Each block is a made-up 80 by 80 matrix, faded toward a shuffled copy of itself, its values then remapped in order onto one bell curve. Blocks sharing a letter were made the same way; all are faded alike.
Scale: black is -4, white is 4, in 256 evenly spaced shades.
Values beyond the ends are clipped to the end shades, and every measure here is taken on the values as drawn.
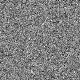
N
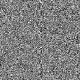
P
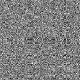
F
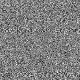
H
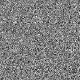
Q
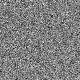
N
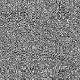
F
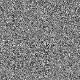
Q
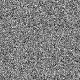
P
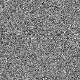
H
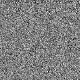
H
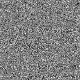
H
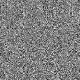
P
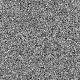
N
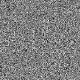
Q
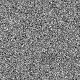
N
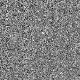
Q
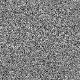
H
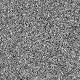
N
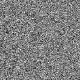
P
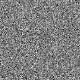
Q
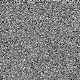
H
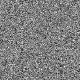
P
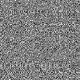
F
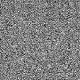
P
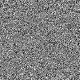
H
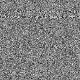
H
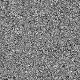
H
